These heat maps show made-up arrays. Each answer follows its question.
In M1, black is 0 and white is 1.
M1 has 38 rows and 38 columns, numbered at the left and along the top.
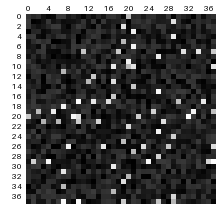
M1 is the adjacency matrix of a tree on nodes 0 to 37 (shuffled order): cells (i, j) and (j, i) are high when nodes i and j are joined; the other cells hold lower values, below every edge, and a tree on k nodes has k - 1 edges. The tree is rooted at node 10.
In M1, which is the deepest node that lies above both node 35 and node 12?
17
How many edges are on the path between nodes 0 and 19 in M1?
4
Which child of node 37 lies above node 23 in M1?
26
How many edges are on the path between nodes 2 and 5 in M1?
2
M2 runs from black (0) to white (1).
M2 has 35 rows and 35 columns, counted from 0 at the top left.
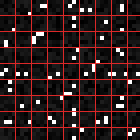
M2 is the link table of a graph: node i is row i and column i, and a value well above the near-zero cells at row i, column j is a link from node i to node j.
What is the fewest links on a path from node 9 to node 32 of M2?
7
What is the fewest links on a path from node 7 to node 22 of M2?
3
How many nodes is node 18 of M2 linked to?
9
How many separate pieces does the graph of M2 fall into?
2
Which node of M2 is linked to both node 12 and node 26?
node 29
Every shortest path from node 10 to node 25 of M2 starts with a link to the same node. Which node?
node 8
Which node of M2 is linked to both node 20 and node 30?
node 2
